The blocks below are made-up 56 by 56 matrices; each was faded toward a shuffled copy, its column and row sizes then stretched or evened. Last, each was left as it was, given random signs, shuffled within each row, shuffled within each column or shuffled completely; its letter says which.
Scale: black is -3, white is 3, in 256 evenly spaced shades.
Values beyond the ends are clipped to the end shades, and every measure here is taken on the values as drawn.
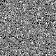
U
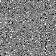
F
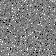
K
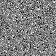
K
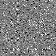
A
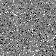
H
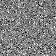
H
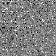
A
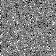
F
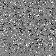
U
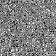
A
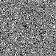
U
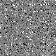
U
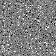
F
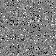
U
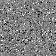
H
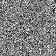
F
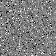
F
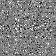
U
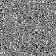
A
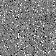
F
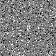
F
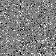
U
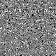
H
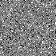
U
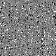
U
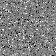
H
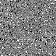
H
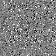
U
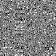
A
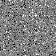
U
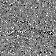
H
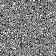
K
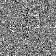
U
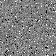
F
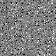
U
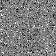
U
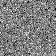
K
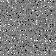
U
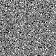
H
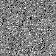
F
